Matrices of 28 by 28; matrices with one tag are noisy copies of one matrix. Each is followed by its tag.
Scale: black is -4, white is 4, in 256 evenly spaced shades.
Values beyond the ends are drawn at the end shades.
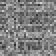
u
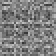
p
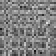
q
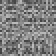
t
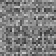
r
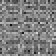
t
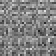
q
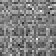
q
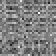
t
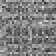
r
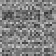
p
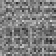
r
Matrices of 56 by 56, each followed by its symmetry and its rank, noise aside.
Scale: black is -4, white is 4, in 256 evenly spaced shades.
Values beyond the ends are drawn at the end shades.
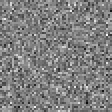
no symmetry, rank twelve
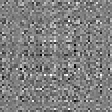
antisymmetric, rank six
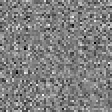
antisymmetric, rank eight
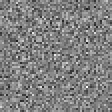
symmetric, rank twelve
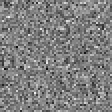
no symmetry, rank twelve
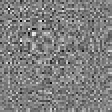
symmetric, rank six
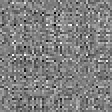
antisymmetric, rank eight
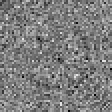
symmetric, rank twelve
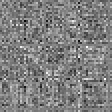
no symmetry, rank six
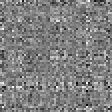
no symmetry, rank six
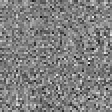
no symmetry, rank twelve
